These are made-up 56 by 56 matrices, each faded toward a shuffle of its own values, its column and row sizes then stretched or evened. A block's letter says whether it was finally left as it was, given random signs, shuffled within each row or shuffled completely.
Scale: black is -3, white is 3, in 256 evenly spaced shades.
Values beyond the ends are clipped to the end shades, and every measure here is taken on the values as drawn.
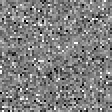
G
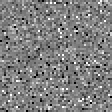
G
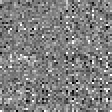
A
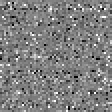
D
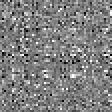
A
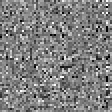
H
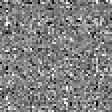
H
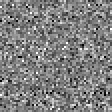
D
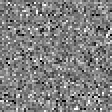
D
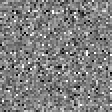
D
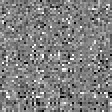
A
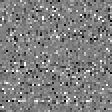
D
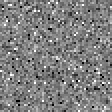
G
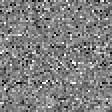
D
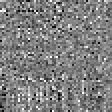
A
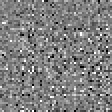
A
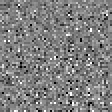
H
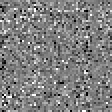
H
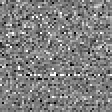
D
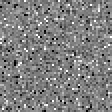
G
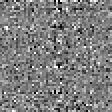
H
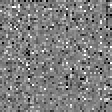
H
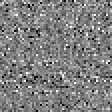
D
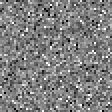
G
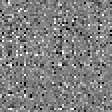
A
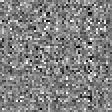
H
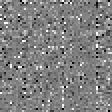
A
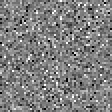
G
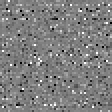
D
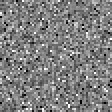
G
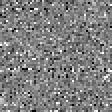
D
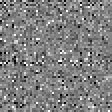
A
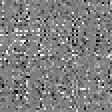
A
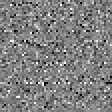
D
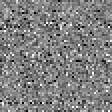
D
